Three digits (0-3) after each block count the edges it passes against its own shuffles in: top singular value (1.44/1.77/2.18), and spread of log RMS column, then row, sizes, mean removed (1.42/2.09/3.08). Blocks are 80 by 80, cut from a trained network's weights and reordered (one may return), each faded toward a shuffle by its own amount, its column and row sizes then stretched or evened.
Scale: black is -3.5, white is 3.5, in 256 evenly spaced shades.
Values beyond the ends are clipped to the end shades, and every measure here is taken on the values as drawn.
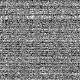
3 2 1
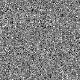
1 1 1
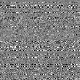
3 1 3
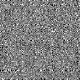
1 1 2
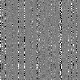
3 3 0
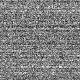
2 1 1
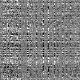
3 3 0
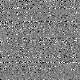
1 1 3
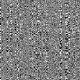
3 3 1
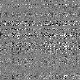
0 2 3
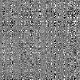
0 3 2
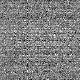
2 2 1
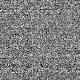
0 1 1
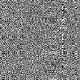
3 2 1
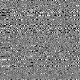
3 0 3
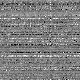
3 0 3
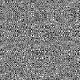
3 1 2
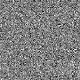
1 1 1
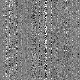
1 3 0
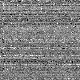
3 0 2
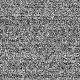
1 1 0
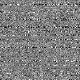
0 1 3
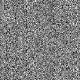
1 2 0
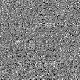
2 0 1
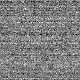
2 1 2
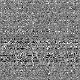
1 2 3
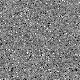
0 0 1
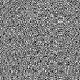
3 1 1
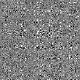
0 2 2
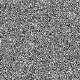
0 2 0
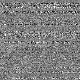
0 0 3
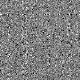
0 2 1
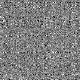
1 0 2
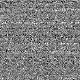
1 1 2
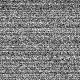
3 0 0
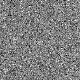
0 1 0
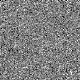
0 1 1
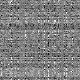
3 3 0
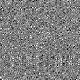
3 0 1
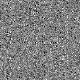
0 2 0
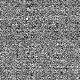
1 2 1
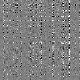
3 3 2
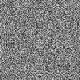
3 0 0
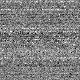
2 0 2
